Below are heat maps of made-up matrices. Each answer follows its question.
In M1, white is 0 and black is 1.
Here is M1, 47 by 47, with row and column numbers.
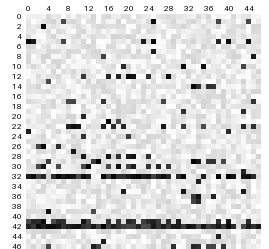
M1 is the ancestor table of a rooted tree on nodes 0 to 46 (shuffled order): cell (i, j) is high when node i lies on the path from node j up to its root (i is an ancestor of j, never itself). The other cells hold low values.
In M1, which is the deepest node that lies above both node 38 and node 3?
41
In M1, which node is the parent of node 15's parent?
8
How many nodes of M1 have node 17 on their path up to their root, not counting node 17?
5
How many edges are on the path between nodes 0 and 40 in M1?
2
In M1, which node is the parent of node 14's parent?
46
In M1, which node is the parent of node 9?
27
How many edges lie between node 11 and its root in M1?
8
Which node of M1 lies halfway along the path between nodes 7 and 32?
5
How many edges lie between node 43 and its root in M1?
7
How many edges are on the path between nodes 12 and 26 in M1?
2
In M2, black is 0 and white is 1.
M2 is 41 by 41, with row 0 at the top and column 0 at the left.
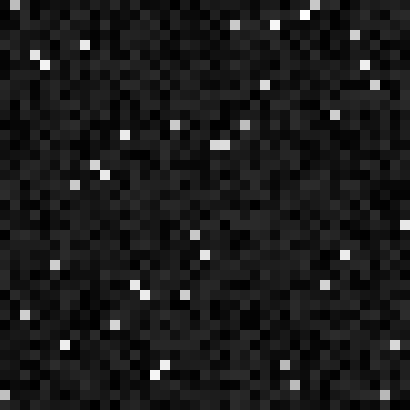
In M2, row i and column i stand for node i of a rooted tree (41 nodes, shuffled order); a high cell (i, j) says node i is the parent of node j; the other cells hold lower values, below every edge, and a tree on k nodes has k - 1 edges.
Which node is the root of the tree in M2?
25
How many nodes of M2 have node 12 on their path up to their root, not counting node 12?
3
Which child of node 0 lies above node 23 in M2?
31
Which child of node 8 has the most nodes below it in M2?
26
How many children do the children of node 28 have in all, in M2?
2
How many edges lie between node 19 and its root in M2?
7
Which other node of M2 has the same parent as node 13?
32
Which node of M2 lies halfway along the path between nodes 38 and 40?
14
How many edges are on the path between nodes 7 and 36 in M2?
7
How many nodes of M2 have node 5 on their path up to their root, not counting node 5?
2
